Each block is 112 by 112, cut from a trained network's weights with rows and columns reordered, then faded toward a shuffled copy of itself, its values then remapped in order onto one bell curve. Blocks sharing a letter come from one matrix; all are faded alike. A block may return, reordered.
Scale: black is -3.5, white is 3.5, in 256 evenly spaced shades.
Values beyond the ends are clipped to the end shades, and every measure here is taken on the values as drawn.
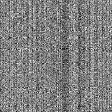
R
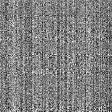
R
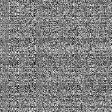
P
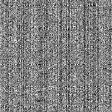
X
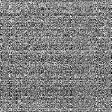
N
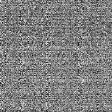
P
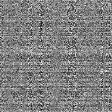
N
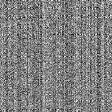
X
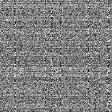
P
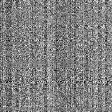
R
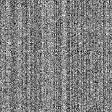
R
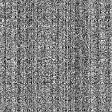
R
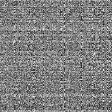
P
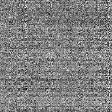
P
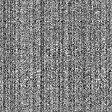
X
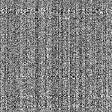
X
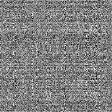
P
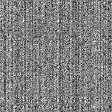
R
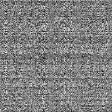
P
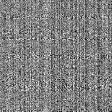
R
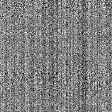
X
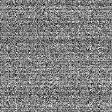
N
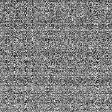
P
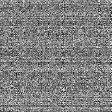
N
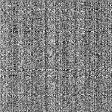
R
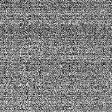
N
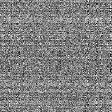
N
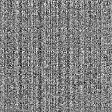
X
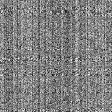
R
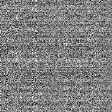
P
